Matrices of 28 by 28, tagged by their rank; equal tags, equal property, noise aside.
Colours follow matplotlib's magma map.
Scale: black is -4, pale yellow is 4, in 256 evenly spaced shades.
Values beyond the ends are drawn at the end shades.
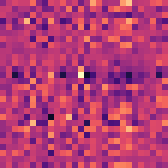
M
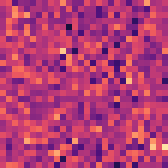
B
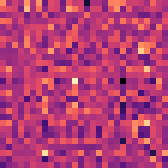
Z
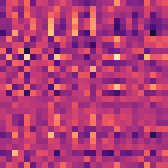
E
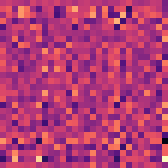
M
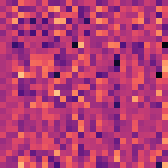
M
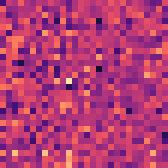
B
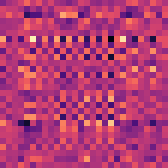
E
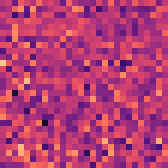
B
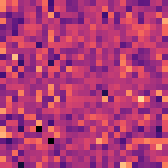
Z
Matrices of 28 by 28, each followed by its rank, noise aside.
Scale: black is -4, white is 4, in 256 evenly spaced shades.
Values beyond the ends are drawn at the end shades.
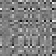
two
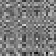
three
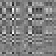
one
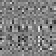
three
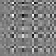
one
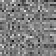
four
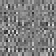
three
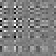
one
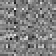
four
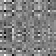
two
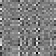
two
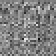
four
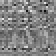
three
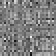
four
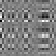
one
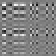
one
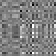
two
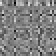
three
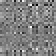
three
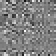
three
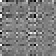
two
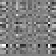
two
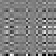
one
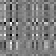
one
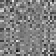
four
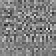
four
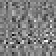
four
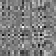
three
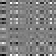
one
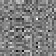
four
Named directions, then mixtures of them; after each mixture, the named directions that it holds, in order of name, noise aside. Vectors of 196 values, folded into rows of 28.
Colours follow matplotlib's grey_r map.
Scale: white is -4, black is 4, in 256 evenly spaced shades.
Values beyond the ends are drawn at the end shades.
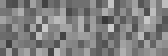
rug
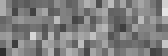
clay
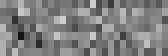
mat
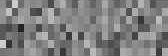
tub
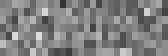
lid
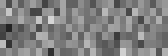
rug, tub.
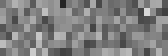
lid.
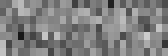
clay, mat, tub.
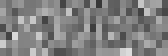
lid.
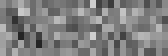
mat.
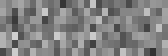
clay, lid, mat.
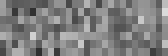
clay.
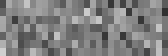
clay, lid, mat.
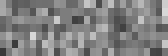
clay.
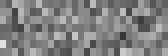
lid, mat, tub.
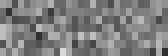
mat, tub.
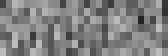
clay, lid.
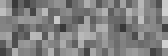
clay.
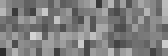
clay, lid.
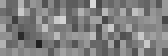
mat, rug.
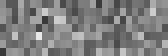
clay, lid, rug.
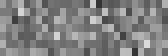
lid, mat, rug.
